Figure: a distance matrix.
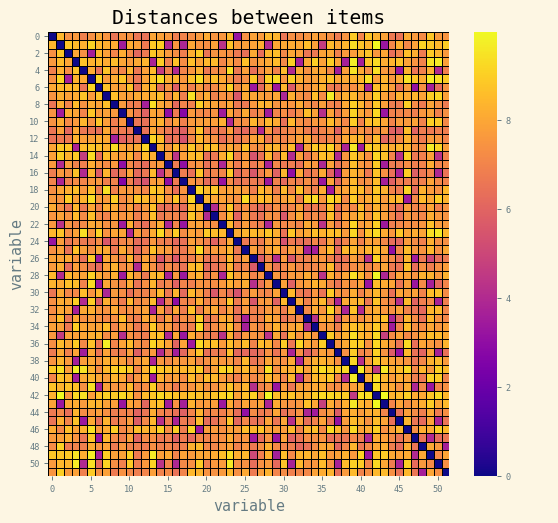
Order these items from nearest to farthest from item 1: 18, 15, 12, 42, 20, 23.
15, 12, 20, 18, 23, 42
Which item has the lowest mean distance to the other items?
17
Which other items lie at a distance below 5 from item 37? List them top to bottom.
4, 14, 16, 31, 45, 50
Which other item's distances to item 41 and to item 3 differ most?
49
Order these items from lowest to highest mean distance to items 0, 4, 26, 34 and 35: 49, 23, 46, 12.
12, 49, 46, 23
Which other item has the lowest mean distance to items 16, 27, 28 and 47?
26
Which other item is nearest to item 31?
16
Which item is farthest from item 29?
5
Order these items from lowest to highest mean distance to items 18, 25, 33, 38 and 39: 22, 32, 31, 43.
32, 31, 22, 43
